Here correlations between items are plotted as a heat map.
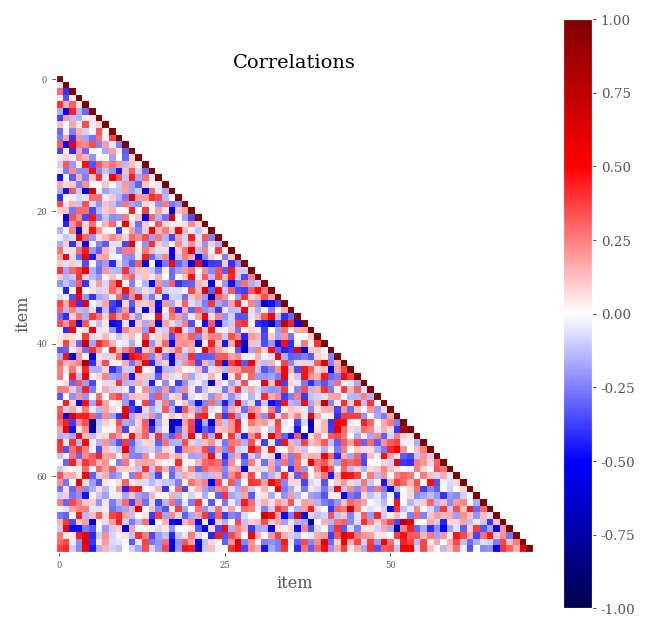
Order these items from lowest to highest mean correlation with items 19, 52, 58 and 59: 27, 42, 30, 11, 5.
5, 11, 42, 30, 27
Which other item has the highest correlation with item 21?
17
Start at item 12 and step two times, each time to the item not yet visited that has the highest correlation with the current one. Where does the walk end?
44
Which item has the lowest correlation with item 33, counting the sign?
23
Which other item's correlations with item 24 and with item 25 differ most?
43
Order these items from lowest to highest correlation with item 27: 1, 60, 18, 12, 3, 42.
3, 18, 12, 42, 60, 1
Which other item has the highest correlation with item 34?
37
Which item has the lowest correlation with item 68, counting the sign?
51
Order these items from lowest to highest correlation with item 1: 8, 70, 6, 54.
54, 8, 6, 70
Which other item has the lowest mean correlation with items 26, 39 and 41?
28
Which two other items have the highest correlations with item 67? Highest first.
52, 53
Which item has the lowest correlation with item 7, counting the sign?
25
